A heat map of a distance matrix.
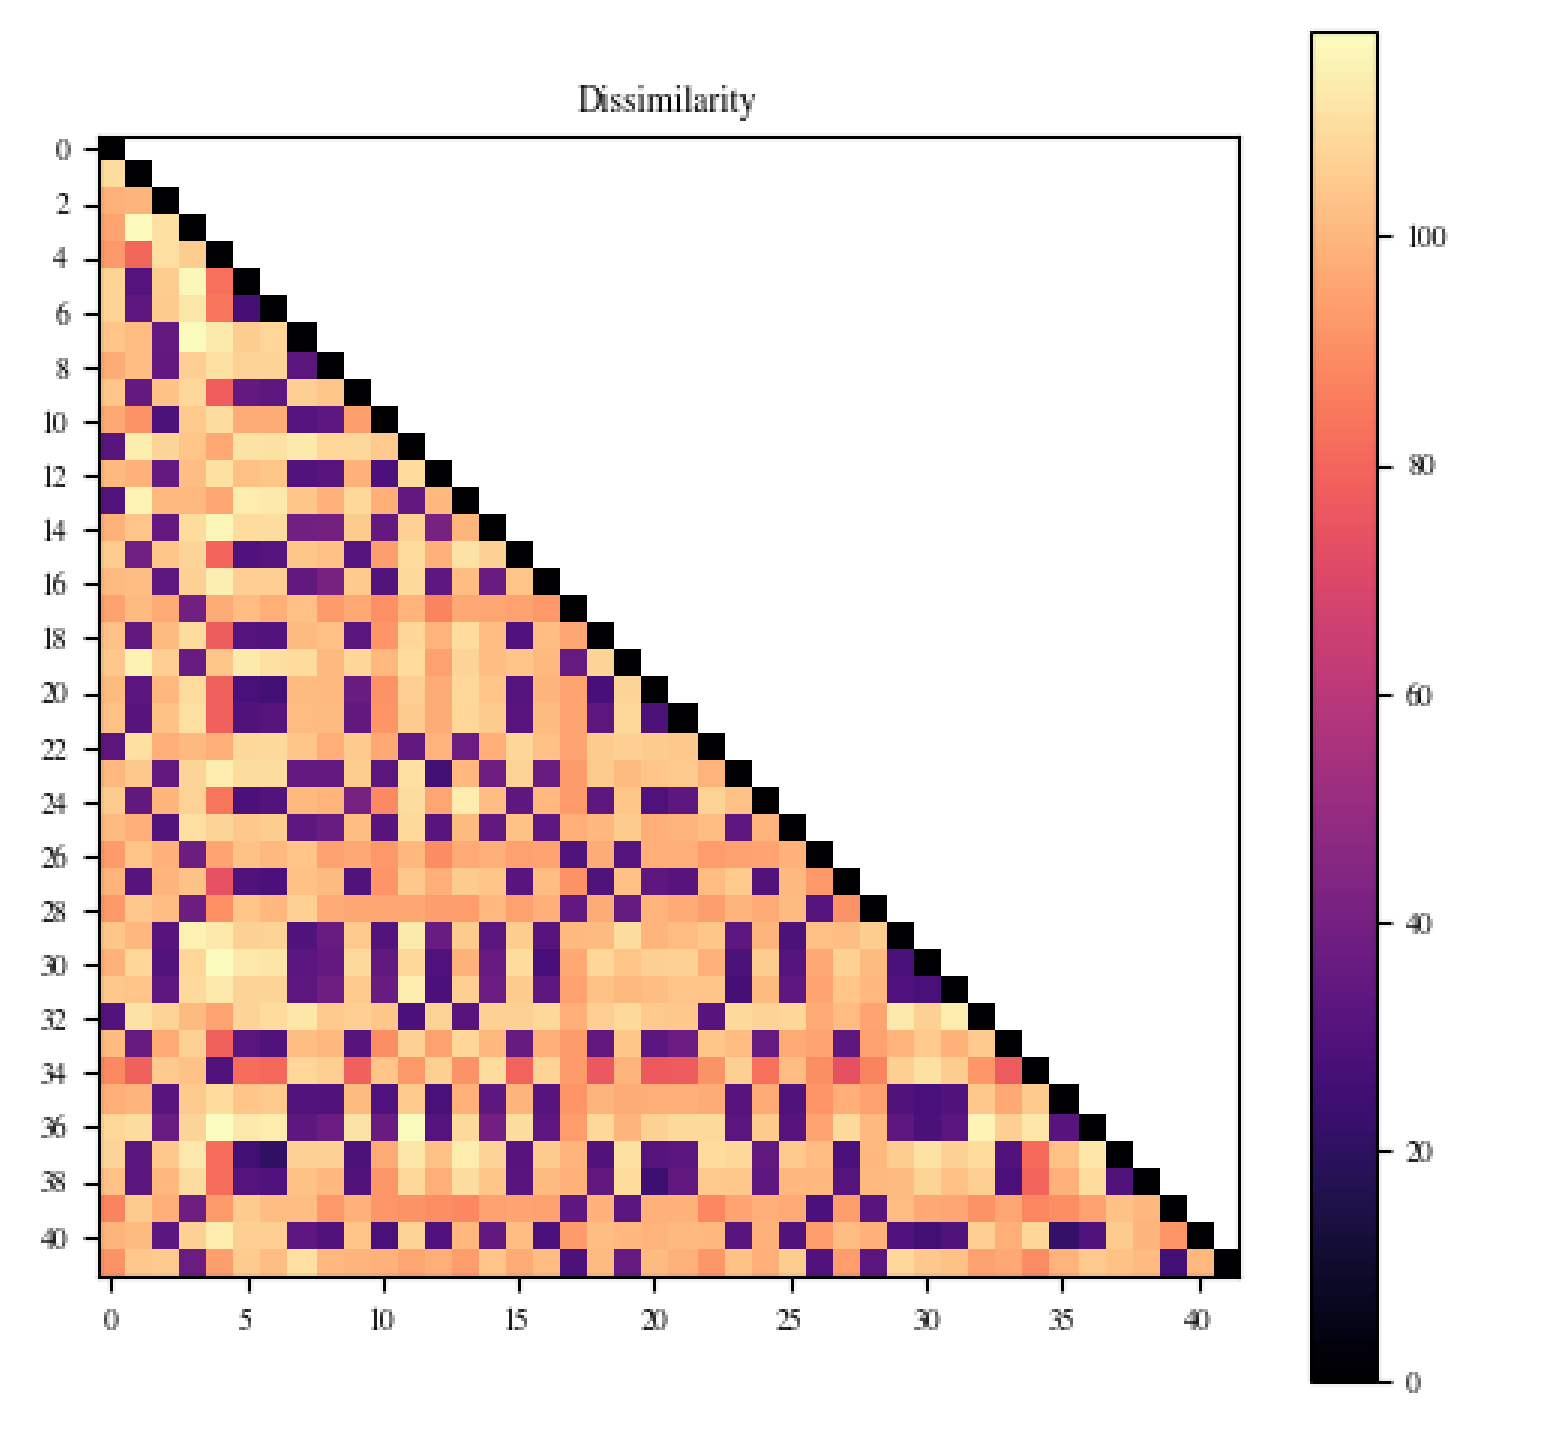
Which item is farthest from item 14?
4
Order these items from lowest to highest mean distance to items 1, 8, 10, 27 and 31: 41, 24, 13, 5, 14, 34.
14, 24, 5, 34, 41, 13
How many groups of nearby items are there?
5
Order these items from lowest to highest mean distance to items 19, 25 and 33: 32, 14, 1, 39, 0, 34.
39, 14, 1, 34, 0, 32
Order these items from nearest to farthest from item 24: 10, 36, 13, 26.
10, 26, 36, 13
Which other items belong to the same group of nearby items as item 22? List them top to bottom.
0, 11, 13, 32
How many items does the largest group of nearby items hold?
15
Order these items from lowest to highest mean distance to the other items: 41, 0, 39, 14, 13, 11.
14, 39, 41, 0, 13, 11
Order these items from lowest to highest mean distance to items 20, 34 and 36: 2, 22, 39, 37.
37, 2, 39, 22
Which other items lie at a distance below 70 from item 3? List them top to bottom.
17, 19, 26, 28, 39, 41
